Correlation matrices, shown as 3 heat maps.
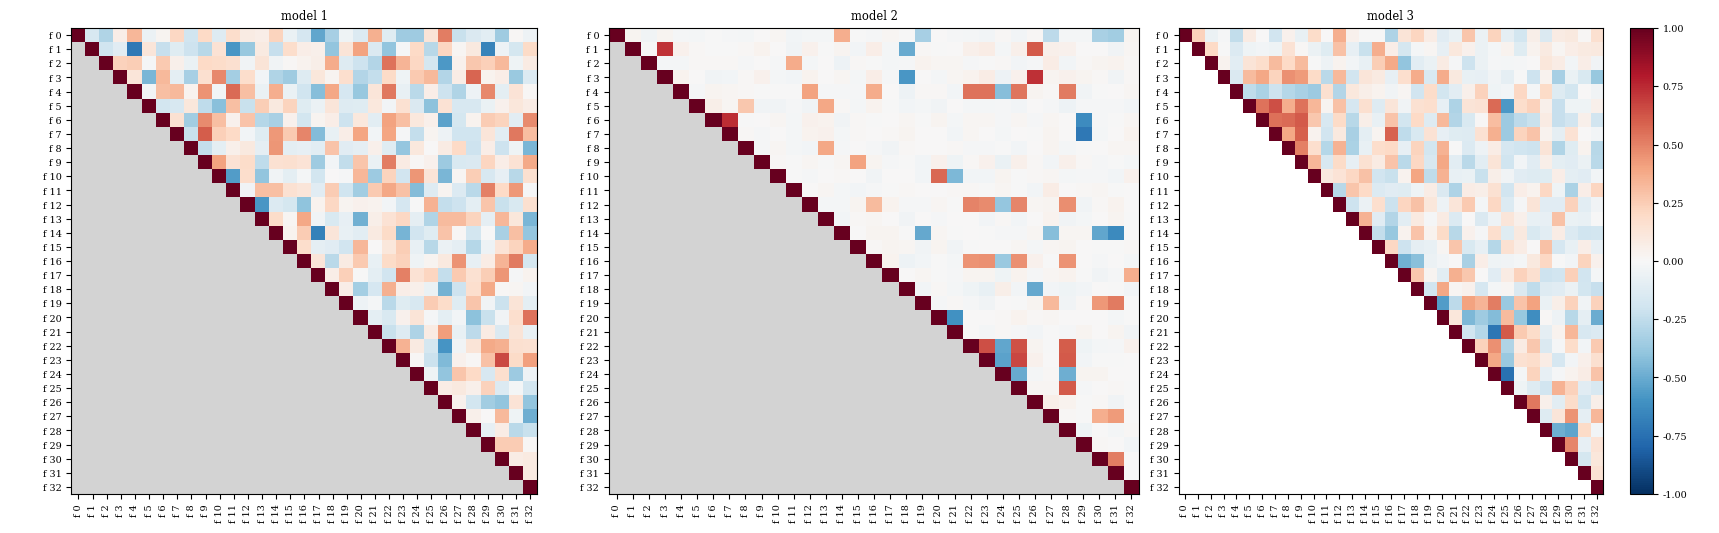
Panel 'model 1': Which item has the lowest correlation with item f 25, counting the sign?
f 5
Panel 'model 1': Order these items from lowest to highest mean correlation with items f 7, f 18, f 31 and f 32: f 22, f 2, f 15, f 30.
f 30, f 2, f 15, f 22
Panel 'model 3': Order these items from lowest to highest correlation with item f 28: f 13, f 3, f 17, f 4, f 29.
f 29, f 17, f 13, f 3, f 4
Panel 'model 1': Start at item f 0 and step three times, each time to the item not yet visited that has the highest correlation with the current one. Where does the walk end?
f 11
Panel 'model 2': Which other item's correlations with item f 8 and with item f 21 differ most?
f 20
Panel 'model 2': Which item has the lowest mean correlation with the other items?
f 24
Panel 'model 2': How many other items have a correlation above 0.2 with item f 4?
6
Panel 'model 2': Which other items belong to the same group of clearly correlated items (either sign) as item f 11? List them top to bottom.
f 2
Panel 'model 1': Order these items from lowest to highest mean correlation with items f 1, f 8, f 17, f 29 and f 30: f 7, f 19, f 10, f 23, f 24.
f 7, f 10, f 19, f 24, f 23
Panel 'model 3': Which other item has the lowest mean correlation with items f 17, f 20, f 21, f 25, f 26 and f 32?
f 24
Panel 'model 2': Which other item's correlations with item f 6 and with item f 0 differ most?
f 7
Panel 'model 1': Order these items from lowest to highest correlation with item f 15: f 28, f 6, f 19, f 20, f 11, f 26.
f 28, f 19, f 26, f 6, f 11, f 20
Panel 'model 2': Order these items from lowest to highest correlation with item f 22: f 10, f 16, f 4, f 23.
f 10, f 16, f 4, f 23
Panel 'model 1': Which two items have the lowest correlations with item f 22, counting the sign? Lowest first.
f 26, f 1
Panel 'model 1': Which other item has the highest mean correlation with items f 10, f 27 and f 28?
f 3
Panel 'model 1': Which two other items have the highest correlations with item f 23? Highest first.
f 30, f 17
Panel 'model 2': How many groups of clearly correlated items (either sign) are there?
9
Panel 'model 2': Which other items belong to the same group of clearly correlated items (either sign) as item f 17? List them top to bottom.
f 32
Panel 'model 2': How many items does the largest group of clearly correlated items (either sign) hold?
8
